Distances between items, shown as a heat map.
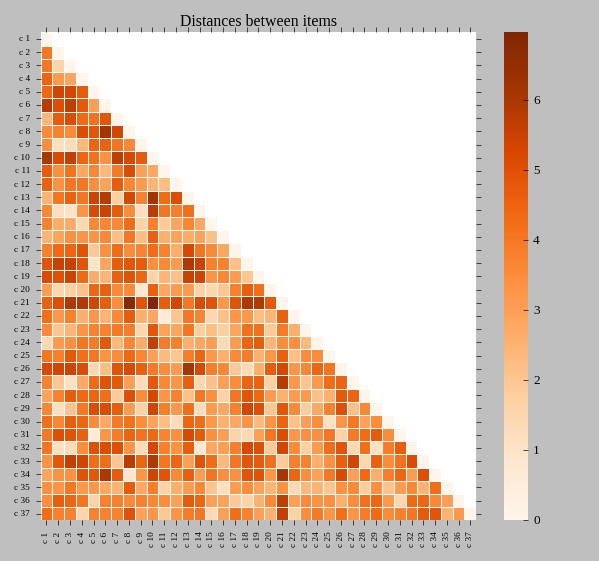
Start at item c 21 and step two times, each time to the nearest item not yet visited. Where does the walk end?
c 28
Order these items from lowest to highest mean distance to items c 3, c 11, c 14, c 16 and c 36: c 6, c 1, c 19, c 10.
c 1, c 19, c 6, c 10
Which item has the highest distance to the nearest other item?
c 6
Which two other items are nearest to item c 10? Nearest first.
c 19, c 12
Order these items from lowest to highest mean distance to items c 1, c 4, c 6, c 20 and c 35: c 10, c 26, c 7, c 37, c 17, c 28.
c 37, c 28, c 7, c 17, c 26, c 10
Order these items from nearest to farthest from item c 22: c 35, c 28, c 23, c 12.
c 35, c 12, c 23, c 28
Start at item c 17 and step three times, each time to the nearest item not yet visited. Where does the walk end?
c 18
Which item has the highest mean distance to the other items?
c 21
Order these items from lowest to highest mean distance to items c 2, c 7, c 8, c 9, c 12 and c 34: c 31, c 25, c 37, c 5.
c 25, c 37, c 31, c 5
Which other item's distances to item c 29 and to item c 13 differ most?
c 32
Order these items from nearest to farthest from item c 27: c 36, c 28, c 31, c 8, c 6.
c 8, c 36, c 31, c 28, c 6
